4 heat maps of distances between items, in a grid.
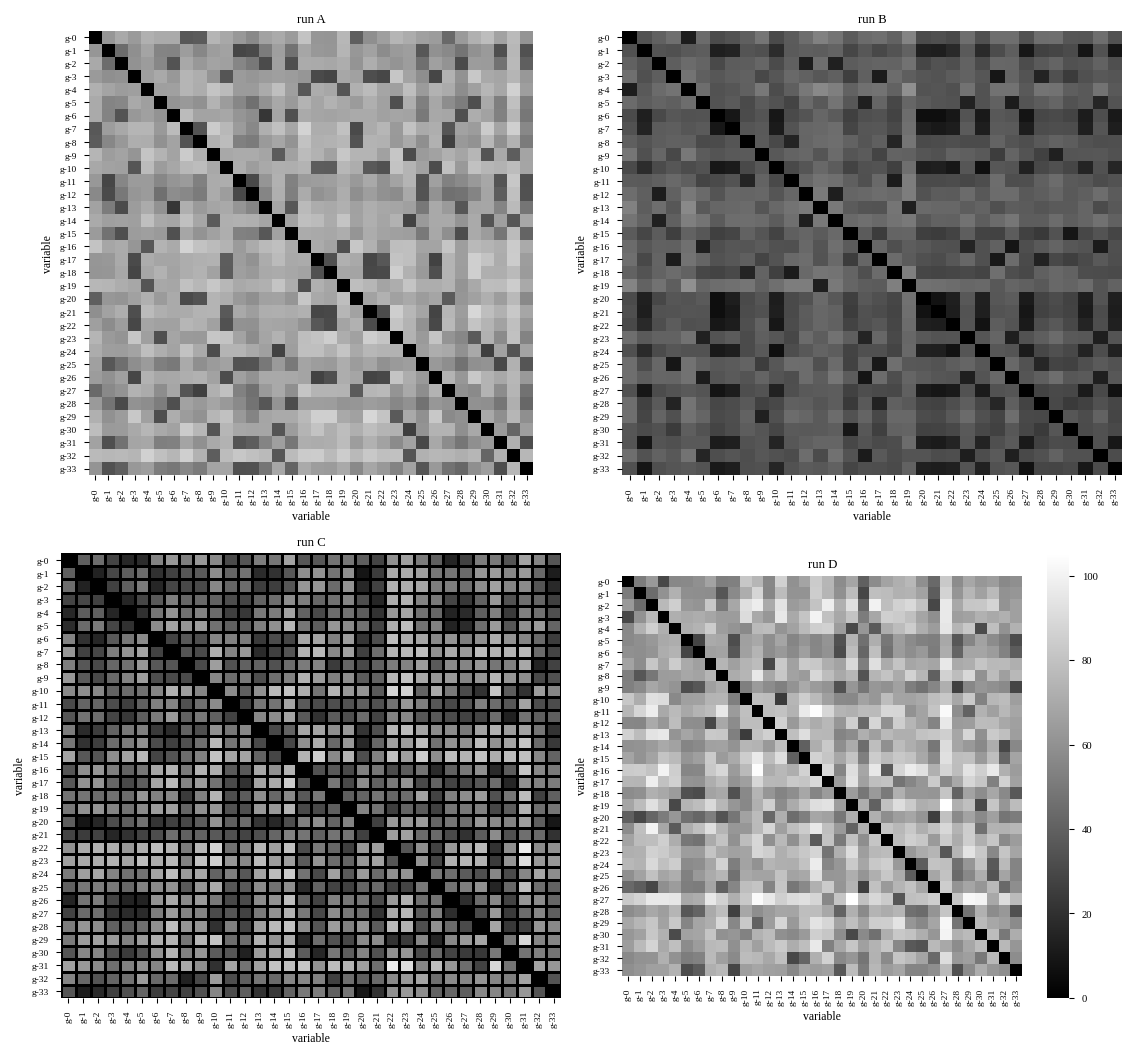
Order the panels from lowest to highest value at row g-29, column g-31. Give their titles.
run B, run A, run D, run C
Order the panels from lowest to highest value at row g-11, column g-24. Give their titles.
run B, run C, run D, run A
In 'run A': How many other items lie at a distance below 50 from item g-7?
4
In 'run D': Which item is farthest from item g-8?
g-11
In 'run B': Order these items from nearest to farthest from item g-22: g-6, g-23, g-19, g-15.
g-6, g-15, g-23, g-19
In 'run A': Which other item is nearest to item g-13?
g-6
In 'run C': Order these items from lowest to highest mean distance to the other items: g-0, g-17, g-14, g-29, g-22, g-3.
g-3, g-0, g-17, g-14, g-29, g-22
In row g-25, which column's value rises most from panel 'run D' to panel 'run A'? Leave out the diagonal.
g-24
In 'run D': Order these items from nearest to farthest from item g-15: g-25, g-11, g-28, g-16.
g-25, g-28, g-16, g-11
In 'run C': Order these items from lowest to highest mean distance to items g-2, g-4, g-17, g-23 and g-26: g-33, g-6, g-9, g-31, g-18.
g-33, g-18, g-6, g-9, g-31
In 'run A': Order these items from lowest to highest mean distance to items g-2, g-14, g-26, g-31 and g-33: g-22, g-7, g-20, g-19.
g-22, g-20, g-7, g-19
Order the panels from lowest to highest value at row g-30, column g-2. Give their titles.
run B, run C, run A, run D
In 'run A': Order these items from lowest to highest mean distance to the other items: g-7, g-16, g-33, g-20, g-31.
g-33, g-31, g-20, g-7, g-16
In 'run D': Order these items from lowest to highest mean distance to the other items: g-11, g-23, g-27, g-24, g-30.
g-30, g-24, g-23, g-11, g-27
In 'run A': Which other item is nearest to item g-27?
g-8
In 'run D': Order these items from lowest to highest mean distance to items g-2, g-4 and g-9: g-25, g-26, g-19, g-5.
g-26, g-5, g-19, g-25
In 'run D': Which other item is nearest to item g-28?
g-9
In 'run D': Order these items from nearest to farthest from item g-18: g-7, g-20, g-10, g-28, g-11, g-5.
g-5, g-28, g-20, g-10, g-7, g-11
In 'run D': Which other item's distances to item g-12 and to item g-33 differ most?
g-7
